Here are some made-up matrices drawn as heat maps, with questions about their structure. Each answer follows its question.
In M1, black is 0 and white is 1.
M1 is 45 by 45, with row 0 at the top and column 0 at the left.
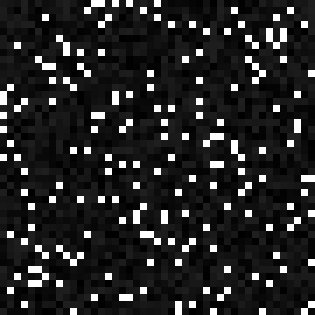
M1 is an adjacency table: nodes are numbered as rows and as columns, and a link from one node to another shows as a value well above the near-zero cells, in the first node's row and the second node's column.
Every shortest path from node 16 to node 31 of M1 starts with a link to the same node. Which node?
node 13
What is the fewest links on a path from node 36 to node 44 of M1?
6
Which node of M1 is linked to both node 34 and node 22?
node 24
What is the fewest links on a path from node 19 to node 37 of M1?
3
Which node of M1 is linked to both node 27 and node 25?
node 43
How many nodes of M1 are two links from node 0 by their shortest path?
9
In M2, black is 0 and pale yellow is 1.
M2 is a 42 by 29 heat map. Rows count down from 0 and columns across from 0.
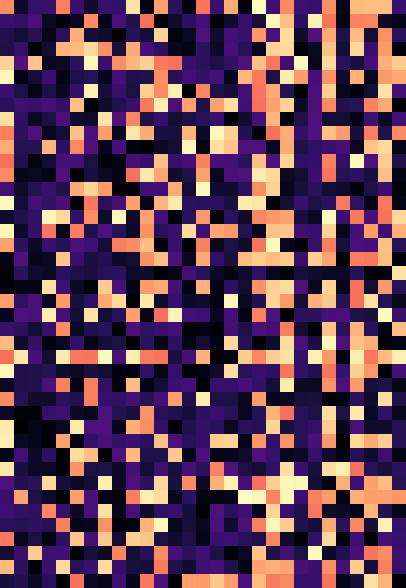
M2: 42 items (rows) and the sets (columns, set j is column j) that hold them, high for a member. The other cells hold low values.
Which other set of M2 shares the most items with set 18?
27
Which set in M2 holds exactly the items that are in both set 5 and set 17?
1
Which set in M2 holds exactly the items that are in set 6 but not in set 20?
12
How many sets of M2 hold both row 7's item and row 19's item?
0
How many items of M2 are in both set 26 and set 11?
8
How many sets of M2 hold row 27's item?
6
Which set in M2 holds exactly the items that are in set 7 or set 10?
19
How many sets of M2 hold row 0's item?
12
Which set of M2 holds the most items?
23
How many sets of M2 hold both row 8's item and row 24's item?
1
